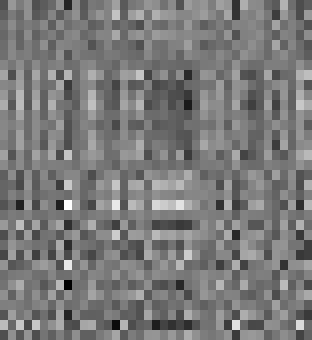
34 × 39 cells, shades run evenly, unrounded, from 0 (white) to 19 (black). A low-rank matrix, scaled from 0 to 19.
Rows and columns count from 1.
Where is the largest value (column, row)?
9, 29
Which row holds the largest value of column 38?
21
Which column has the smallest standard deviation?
27
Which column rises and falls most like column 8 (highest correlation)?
28
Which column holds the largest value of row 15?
35
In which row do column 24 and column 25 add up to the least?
26
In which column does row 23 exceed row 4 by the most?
15
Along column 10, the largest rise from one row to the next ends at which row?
33
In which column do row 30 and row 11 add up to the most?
24
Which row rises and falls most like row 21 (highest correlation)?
19
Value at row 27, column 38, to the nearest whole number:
8
